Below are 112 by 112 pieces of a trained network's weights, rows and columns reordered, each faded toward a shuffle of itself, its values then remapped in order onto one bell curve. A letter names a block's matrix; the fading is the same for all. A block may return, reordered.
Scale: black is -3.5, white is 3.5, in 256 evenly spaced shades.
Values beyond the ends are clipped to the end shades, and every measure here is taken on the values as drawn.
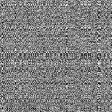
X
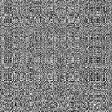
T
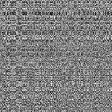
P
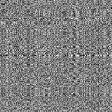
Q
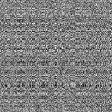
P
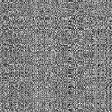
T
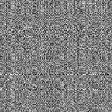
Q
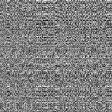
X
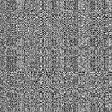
T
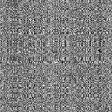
T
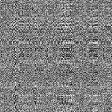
X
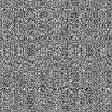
Q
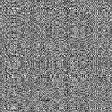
Q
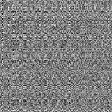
X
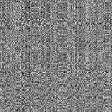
Q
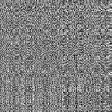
Q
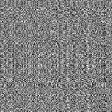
Q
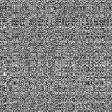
X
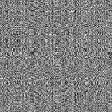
Q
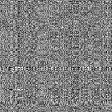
Q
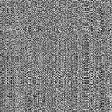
T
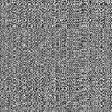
T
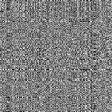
Q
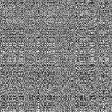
X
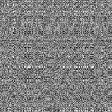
X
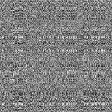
X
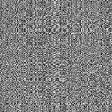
T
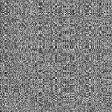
T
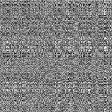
P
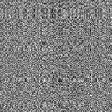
Q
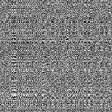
P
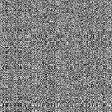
T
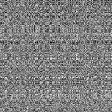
X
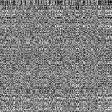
P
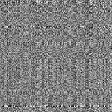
Q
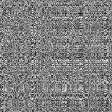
X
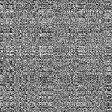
X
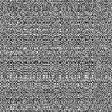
P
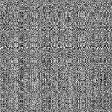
T
